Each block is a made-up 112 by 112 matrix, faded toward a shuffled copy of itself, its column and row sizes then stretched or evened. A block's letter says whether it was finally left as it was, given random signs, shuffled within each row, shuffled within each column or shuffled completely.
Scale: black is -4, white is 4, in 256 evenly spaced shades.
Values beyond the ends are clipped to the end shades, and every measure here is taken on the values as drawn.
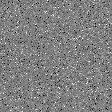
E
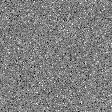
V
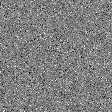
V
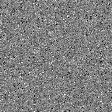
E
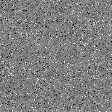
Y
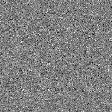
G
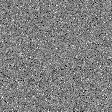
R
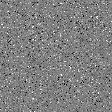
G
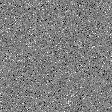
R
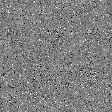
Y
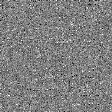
G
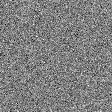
V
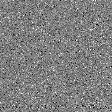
Y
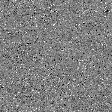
R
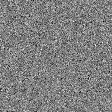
R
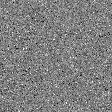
V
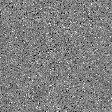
Y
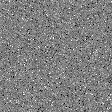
V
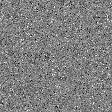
V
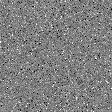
V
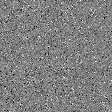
E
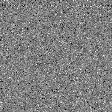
R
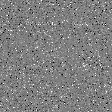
R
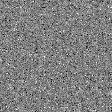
G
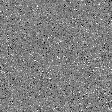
E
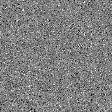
Y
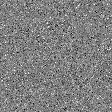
V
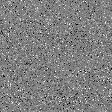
R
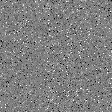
E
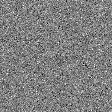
E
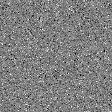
E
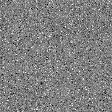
E
